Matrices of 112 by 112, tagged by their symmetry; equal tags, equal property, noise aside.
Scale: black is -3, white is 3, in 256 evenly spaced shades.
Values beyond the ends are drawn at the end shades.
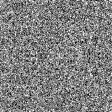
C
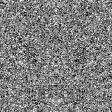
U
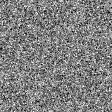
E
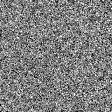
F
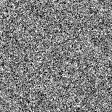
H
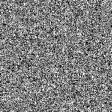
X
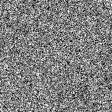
F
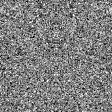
U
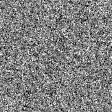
E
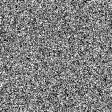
X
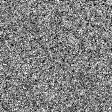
F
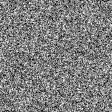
E
